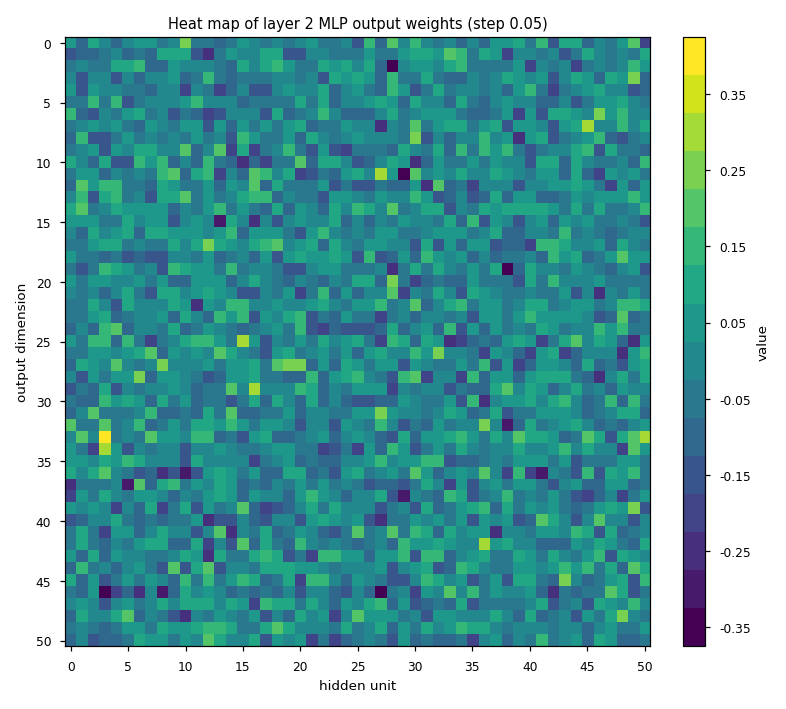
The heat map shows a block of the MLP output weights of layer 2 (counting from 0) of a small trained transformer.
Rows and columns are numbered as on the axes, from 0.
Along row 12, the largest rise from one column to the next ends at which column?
32
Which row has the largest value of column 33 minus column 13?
15
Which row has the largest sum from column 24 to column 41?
14
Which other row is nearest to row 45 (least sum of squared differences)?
16
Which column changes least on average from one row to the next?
21
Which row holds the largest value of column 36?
42
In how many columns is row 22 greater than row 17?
24
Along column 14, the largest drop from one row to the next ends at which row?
30
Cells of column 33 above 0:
18
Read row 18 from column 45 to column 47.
-0.1 -0.05 0.05
